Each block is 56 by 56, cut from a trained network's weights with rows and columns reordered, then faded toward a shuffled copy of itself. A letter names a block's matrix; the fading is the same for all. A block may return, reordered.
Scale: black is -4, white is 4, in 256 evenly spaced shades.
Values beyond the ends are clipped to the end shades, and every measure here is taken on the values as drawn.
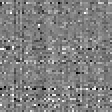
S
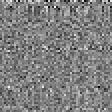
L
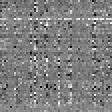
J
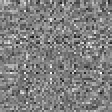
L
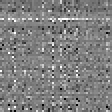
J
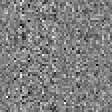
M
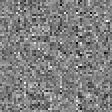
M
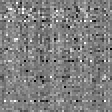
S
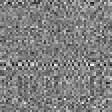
L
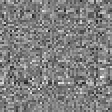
L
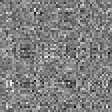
L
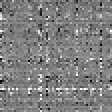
J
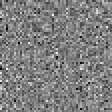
M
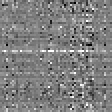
J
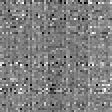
S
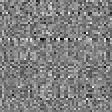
L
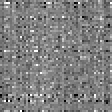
S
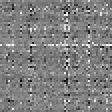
J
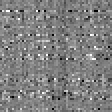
S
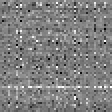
J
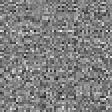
L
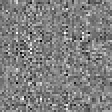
M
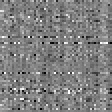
S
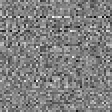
L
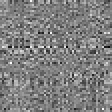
L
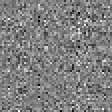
M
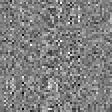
M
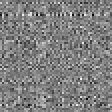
L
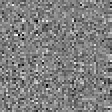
M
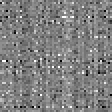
S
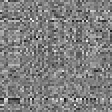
L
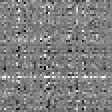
J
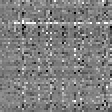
J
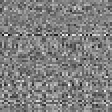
L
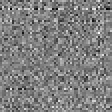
L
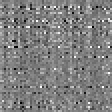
S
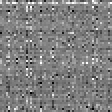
J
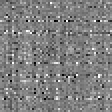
S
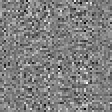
M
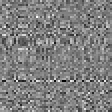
L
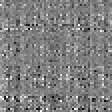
S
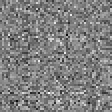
L
